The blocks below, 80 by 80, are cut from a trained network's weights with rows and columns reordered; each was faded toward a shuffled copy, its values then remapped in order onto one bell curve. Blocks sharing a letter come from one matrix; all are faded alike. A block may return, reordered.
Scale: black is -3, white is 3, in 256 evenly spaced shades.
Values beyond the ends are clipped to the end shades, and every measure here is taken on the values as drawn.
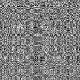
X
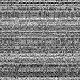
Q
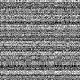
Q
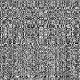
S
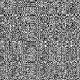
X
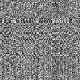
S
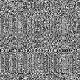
X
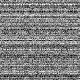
Q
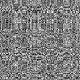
S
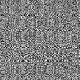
X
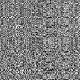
X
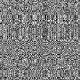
X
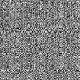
X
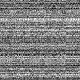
Q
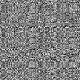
S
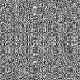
S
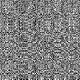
X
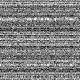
Q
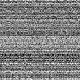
Q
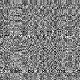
X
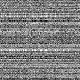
Q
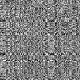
X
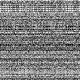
Q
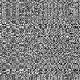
S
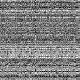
Q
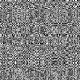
S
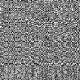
S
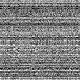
Q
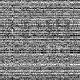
Q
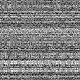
Q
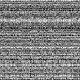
Q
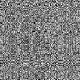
X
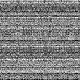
Q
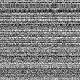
Q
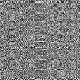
X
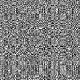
X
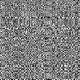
S
